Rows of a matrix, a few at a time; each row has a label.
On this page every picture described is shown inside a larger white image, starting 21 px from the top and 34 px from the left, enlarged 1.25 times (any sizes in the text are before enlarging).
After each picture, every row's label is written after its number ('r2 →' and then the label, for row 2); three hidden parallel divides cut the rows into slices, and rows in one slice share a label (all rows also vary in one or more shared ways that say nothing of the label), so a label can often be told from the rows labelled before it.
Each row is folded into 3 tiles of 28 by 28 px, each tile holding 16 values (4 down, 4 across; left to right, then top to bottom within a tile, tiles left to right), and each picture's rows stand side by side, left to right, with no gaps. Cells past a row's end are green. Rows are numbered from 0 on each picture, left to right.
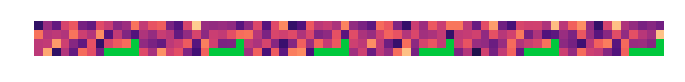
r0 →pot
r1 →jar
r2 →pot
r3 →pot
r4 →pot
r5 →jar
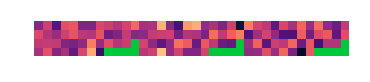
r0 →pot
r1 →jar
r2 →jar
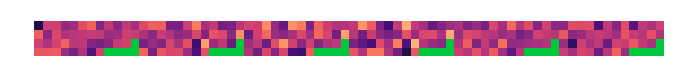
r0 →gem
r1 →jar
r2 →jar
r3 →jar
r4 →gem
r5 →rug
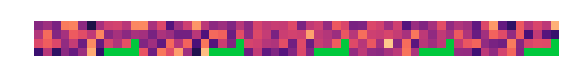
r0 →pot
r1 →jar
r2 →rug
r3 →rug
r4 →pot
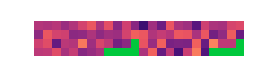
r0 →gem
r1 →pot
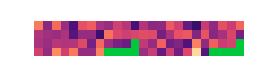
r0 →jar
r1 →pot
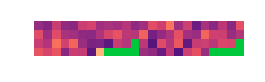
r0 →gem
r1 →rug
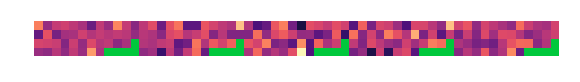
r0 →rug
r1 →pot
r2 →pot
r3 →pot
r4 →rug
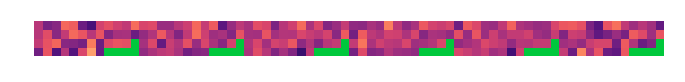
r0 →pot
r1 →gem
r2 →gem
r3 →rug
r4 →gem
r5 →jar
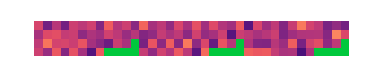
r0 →gem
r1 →gem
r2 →gem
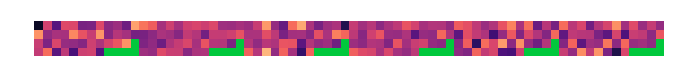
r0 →pot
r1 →gem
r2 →jar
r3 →gem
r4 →jar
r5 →jar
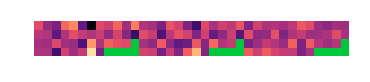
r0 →pot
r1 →pot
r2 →gem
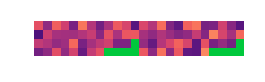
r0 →gem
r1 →jar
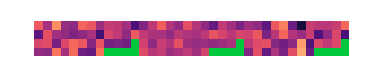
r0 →jar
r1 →gem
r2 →pot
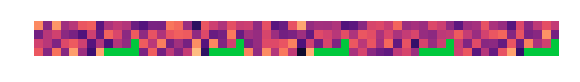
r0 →jar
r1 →pot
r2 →jar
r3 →rug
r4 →pot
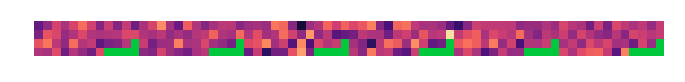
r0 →gem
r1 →gem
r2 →pot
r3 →jar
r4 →rug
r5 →gem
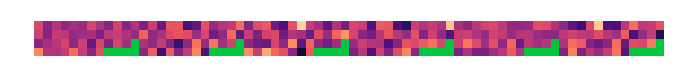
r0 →gem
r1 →pot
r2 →jar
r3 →pot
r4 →rug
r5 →pot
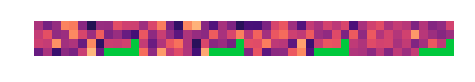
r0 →pot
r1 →jar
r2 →pot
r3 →rug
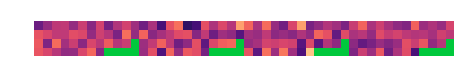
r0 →rug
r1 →pot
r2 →jar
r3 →rug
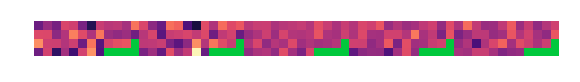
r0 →pot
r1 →pot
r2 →gem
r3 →rug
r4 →gem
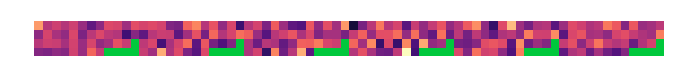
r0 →rug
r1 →jar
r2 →pot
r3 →pot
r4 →jar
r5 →gem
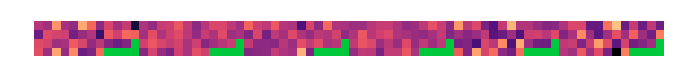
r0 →jar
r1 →rug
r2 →rug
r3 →rug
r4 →jar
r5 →jar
